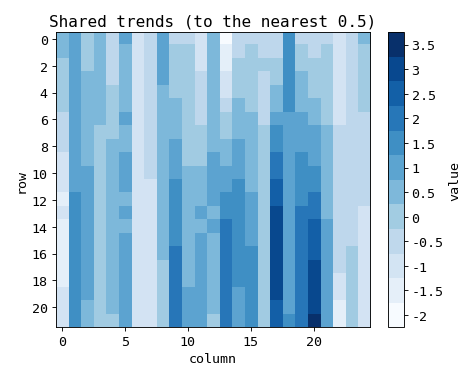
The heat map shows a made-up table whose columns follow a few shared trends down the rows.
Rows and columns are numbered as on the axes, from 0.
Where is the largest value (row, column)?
21, 20
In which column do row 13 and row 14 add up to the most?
17
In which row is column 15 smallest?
0
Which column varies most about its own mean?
13
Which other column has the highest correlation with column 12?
22
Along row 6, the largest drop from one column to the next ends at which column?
6
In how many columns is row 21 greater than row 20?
2
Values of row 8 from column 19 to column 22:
1 1 0.5 -0.5
